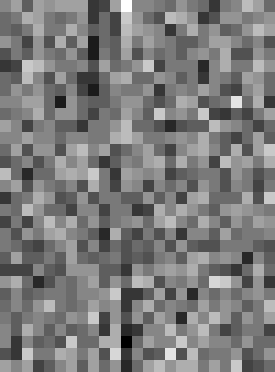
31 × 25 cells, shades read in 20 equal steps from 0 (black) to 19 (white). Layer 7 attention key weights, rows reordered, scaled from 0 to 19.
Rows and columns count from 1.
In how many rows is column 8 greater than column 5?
13
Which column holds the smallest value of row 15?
3
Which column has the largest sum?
7
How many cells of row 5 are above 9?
8
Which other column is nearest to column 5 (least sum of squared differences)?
25
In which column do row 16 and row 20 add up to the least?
10
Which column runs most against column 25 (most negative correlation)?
1
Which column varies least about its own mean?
5
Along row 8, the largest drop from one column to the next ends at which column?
15
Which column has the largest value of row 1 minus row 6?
12
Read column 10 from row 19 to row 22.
7 3 5 8
